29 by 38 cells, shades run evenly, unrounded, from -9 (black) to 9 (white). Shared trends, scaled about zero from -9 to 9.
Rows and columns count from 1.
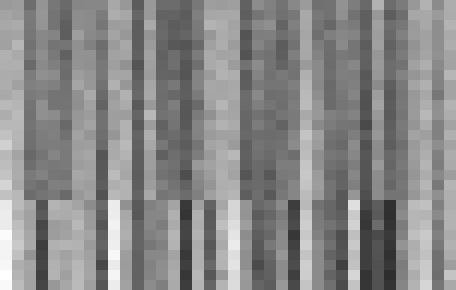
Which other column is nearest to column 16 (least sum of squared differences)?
31
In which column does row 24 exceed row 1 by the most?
1
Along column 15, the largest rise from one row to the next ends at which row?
21
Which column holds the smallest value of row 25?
33
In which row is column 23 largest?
3
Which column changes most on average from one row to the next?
30
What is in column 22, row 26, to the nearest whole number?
-3
